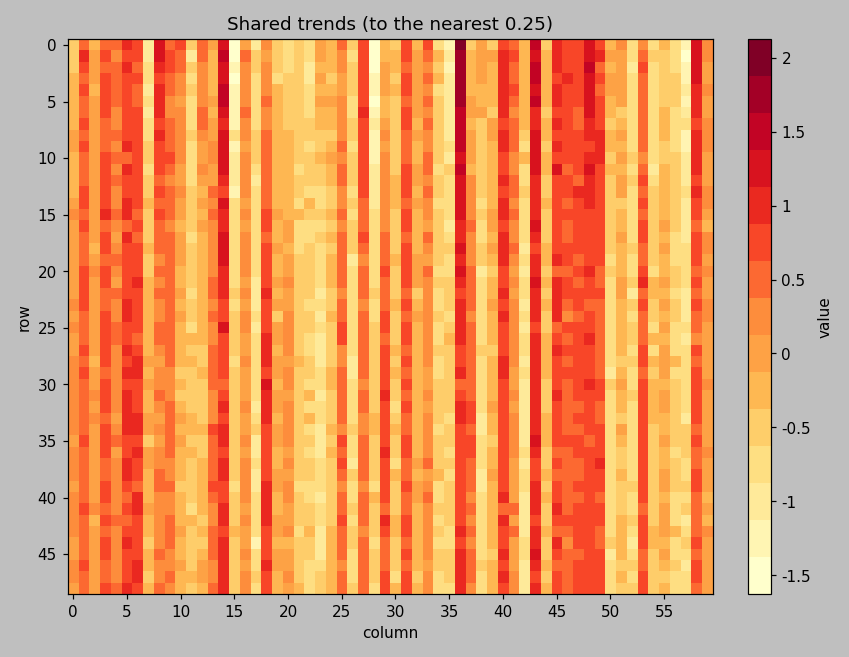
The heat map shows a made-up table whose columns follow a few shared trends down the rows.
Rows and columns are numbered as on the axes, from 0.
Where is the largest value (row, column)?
0, 36
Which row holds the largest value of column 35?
26
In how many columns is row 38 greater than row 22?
19
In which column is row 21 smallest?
17
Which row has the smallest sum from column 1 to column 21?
3
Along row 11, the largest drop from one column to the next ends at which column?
15
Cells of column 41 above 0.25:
15
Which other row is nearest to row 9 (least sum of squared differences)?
8
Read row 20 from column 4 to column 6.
0.25 0.75 0.75
